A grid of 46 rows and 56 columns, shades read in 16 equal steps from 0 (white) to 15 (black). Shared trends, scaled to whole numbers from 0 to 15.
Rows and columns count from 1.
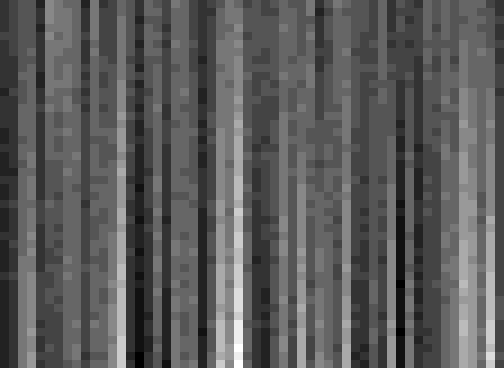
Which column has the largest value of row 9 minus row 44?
27
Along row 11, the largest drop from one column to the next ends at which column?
6
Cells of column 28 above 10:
2
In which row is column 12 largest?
1
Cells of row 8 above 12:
1
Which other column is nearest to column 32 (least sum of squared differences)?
26
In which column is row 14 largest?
16
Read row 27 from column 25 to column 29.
6 9 3 9 12
